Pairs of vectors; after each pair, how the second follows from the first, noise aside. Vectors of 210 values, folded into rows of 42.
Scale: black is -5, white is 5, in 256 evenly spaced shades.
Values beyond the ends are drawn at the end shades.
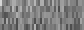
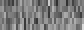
reversed.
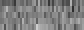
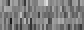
reversed.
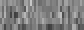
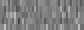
negated, partly zeroed.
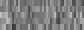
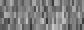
wrapped around.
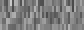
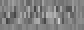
negated, partly zeroed.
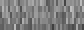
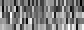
negated, scaled up.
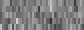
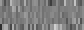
negated, partly zeroed.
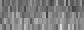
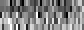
reversed, negated, scaled up.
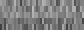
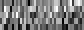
wrapped around, negated, scaled up.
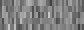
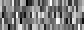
negated, scaled up.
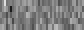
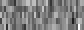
reversed.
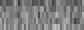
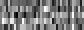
wrapped around, negated, scaled up.
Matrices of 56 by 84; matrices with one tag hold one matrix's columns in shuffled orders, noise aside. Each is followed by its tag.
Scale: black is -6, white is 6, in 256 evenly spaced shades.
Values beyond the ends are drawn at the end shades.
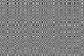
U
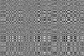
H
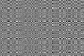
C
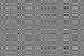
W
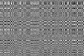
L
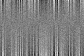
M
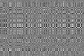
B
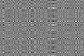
C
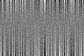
M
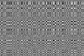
L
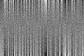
M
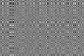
U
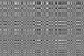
L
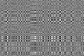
H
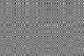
U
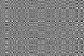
C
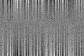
M
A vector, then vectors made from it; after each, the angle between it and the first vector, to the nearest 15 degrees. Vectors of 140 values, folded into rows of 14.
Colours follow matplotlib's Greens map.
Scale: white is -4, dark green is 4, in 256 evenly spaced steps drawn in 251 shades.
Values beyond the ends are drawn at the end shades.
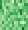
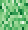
30 degrees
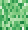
135 degrees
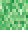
150 degrees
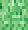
45 degrees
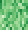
45 degrees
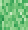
135 degrees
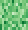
120 degrees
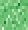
105 degrees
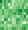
60 degrees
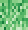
90 degrees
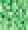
120 degrees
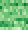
60 degrees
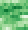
90 degrees
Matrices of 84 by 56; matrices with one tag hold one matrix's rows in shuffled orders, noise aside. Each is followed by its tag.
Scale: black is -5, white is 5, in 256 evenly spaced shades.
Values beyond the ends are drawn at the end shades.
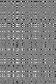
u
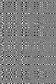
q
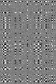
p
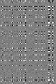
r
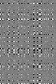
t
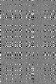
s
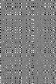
s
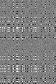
u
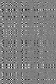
q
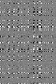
t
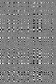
t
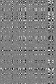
r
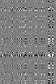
r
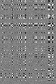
r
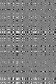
u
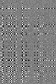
q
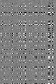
r
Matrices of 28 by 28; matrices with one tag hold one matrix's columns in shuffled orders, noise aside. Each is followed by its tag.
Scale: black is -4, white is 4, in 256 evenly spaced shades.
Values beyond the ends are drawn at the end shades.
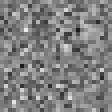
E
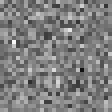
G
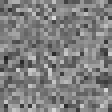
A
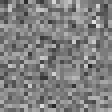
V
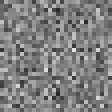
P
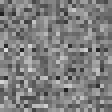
P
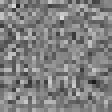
G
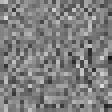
A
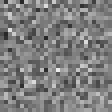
G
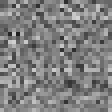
G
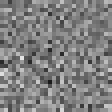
A
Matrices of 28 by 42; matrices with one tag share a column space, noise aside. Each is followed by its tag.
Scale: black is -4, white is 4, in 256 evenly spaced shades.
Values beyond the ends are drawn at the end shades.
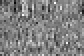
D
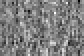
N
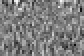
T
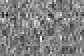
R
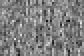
N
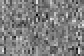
R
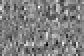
D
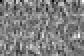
T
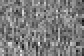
N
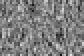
D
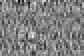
T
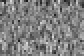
T
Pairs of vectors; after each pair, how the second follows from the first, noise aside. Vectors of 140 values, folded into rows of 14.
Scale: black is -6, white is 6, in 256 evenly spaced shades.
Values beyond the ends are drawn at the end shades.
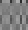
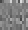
sign-scrambled.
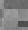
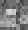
wrapped around, negated, scaled up.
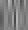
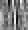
negated, scaled up.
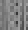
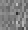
sign-scrambled.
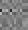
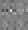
negated, partly zeroed.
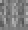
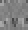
negated, partly zeroed.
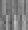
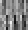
negated, scaled up.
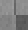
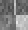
negated, scaled up.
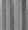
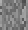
sign-scrambled.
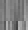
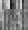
reversed, scaled up.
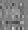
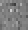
wrapped around, partly zeroed.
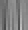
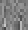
sign-scrambled.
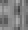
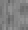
reversed, shrunk.
